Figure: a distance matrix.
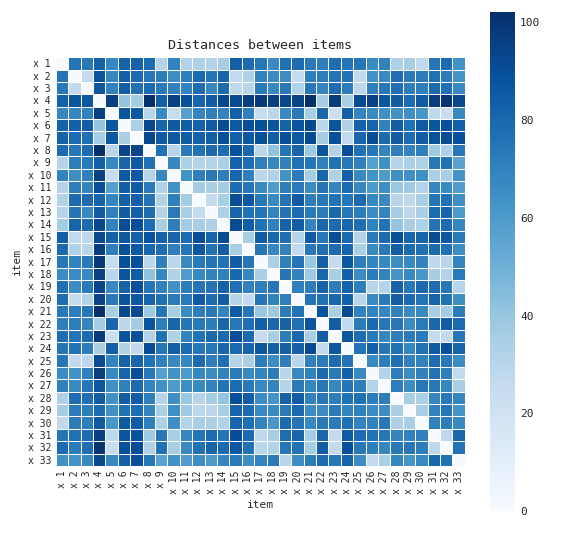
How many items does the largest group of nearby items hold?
9
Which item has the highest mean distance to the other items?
x 4
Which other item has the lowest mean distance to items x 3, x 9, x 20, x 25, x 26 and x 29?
x 2
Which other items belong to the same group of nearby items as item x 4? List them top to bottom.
x 6, x 7, x 22, x 24
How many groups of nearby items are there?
5
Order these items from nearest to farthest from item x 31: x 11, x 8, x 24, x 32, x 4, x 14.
x 32, x 8, x 11, x 14, x 24, x 4
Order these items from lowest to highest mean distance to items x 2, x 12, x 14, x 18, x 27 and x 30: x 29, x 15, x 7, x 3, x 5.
x 29, x 5, x 3, x 15, x 7
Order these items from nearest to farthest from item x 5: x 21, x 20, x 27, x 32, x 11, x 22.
x 32, x 21, x 11, x 27, x 20, x 22
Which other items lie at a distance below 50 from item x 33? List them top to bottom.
x 19, x 26, x 27
